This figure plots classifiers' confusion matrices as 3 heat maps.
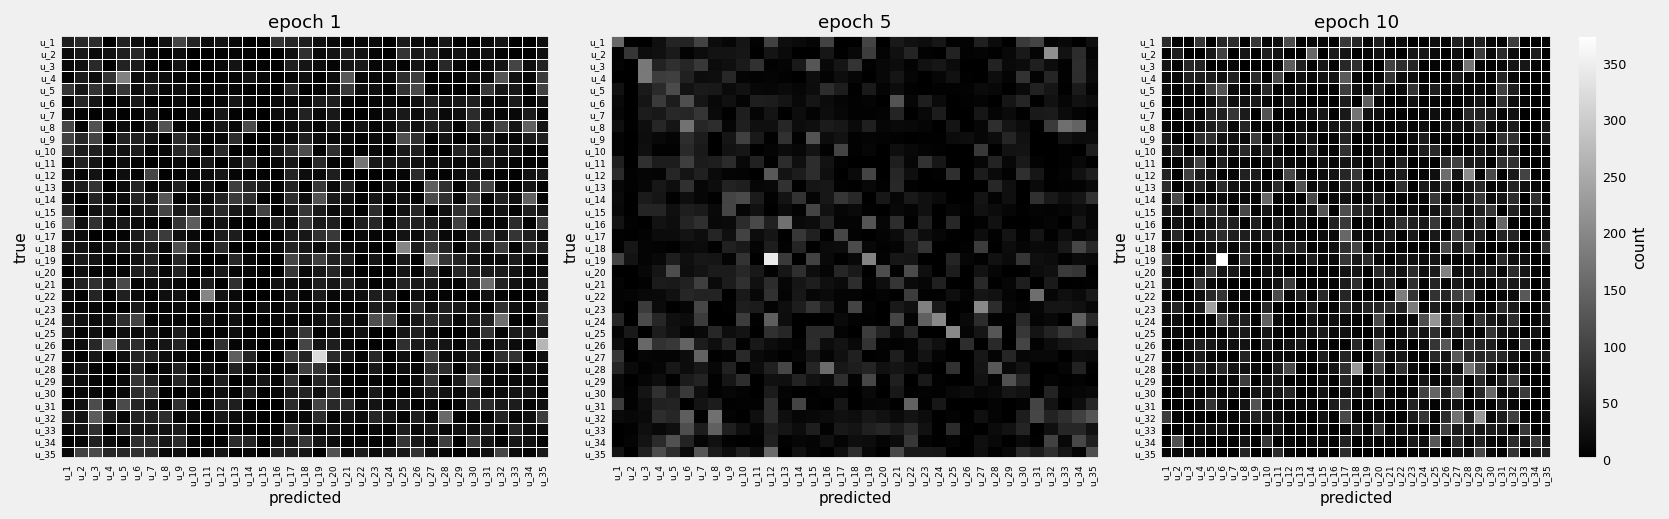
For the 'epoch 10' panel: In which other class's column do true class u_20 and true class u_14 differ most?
u_26
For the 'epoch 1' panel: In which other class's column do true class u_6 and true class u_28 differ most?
u_18
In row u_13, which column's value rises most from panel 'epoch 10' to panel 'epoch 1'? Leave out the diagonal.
u_27
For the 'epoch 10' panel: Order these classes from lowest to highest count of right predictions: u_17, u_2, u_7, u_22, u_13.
u_2, u_7, u_13, u_17, u_22
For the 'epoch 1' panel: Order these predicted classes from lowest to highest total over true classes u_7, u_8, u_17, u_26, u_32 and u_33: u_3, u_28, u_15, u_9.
u_15, u_9, u_28, u_3
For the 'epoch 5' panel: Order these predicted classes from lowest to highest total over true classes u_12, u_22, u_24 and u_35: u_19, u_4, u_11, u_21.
u_11, u_19, u_4, u_21
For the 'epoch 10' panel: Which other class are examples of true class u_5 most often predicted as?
u_6
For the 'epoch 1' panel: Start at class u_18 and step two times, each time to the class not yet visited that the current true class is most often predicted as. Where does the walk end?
u_31
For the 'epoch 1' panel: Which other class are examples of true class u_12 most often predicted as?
u_7
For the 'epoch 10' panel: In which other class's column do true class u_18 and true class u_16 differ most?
u_31
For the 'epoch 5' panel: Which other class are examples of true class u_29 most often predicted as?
u_19
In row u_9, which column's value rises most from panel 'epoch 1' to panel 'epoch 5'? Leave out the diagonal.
u_15
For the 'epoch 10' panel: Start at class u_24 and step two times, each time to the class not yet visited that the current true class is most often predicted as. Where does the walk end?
u_30
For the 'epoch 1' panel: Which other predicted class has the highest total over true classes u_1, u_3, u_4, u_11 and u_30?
u_5
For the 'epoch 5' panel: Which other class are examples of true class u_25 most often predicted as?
u_28
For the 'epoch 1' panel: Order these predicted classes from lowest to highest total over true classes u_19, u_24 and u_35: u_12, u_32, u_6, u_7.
u_12, u_7, u_6, u_32
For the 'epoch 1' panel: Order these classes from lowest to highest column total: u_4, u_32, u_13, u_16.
u_16, u_4, u_13, u_32
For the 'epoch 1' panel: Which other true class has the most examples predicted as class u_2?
u_35
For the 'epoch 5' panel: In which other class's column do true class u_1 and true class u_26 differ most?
u_3
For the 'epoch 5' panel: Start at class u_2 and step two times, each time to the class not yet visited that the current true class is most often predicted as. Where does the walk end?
u_8
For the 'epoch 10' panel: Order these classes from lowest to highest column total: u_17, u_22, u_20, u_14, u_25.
u_14, u_22, u_20, u_25, u_17
